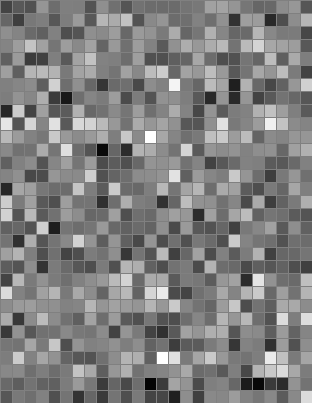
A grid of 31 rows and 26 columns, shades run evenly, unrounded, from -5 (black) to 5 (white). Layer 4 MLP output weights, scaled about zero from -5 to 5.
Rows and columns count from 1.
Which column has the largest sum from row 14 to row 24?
20
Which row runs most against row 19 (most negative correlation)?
28
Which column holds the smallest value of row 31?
15
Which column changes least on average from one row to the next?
25
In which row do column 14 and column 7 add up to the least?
31
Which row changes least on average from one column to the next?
1
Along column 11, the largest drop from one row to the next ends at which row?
12
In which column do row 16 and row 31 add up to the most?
26
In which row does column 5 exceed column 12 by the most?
7
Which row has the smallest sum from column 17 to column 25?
30
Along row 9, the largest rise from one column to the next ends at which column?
2
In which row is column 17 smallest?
17
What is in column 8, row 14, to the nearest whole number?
3
